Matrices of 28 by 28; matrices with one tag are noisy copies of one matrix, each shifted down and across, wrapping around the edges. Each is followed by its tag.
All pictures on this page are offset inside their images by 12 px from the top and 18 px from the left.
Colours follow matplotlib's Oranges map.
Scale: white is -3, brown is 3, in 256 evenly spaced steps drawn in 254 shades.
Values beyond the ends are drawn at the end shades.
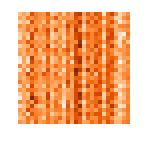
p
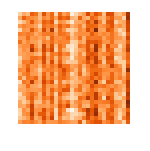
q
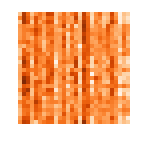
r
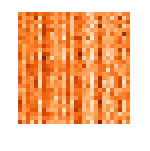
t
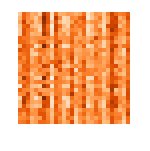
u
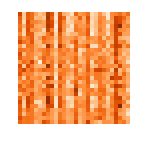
u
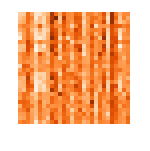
r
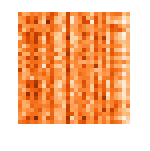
q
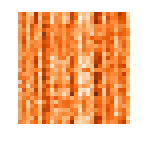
r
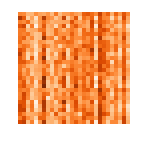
t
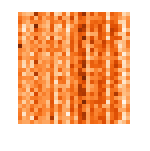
p
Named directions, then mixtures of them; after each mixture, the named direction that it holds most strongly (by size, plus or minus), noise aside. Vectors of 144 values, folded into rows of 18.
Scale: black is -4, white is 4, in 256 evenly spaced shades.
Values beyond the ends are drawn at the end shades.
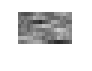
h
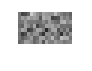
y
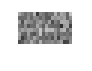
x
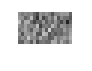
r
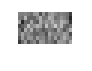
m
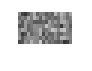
x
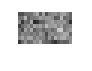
m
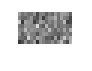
r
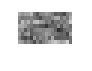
h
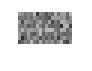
x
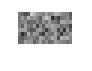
y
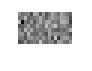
m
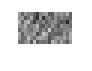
r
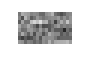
h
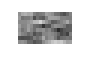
h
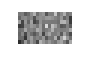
m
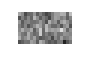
x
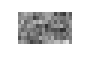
h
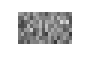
m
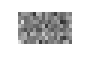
x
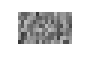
x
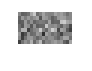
y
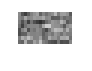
h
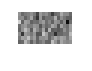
r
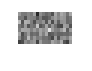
x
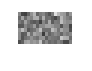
y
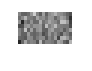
m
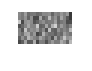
r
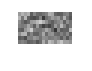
h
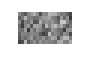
m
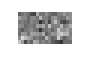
h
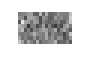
m
